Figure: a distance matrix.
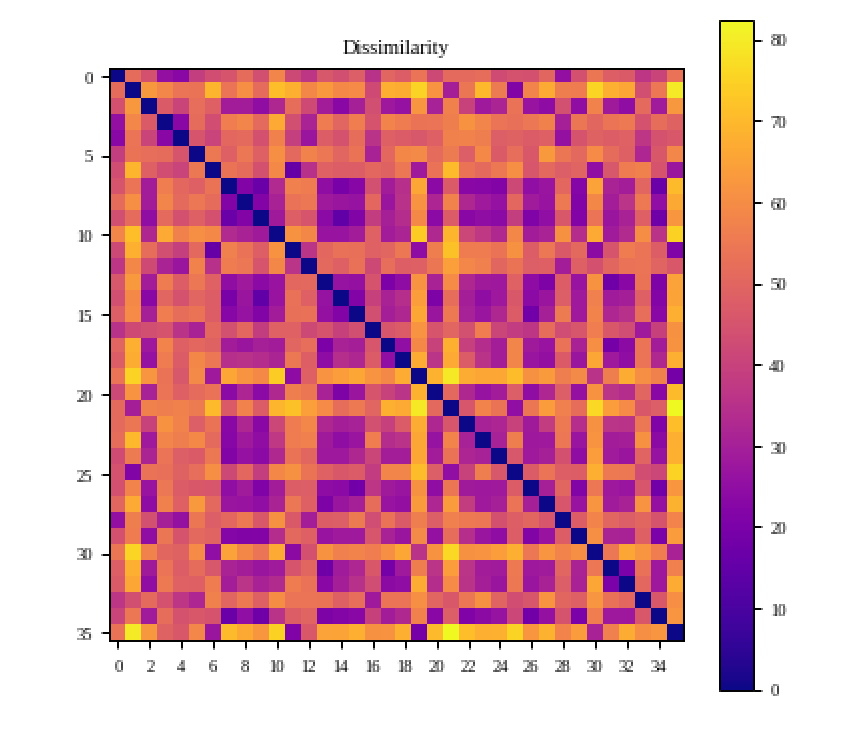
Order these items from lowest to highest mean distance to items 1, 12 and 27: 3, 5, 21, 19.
3, 21, 5, 19
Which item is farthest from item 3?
10
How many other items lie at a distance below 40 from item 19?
4
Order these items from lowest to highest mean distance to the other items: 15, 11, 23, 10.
15, 23, 10, 11
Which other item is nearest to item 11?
6
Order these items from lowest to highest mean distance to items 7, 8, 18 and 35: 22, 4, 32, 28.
32, 22, 4, 28
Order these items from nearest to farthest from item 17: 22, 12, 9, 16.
9, 22, 16, 12
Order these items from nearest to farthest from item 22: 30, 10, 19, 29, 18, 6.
29, 10, 18, 6, 30, 19
